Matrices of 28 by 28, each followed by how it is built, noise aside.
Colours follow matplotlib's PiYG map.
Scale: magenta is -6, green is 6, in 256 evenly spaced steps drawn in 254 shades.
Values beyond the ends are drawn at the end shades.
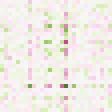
low rank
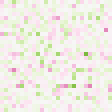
uneven rows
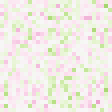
blocks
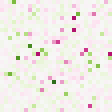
sparse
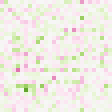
low rank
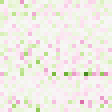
uneven rows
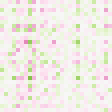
low rank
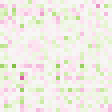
low rank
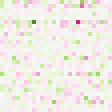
uneven rows
